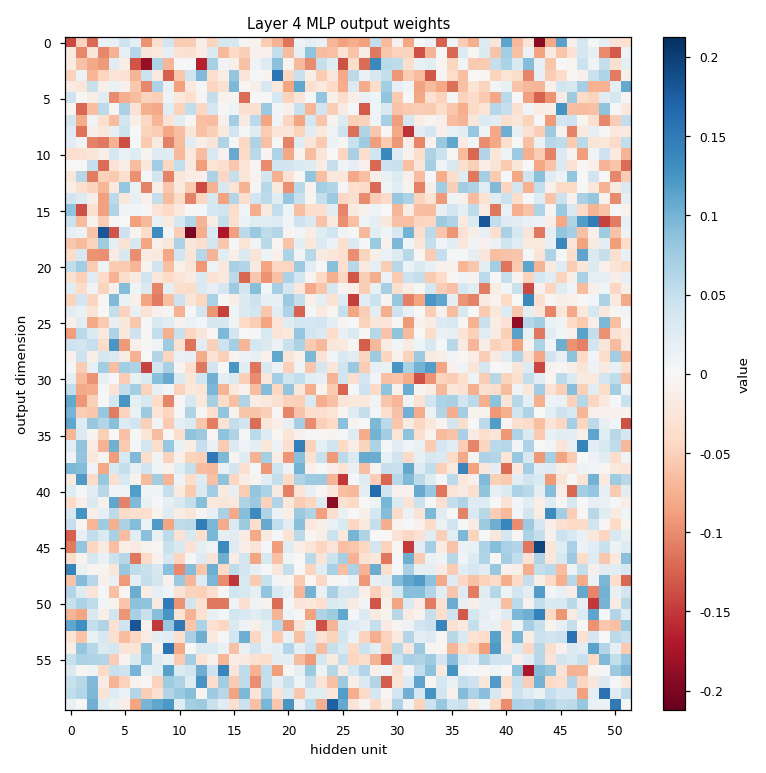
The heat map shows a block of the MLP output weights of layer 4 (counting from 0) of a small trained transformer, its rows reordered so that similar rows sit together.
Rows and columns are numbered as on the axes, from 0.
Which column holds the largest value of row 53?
46
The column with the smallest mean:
27
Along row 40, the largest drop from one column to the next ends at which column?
34
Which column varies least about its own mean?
23
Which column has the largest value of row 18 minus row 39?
45
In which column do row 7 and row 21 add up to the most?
15
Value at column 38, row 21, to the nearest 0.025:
0.05
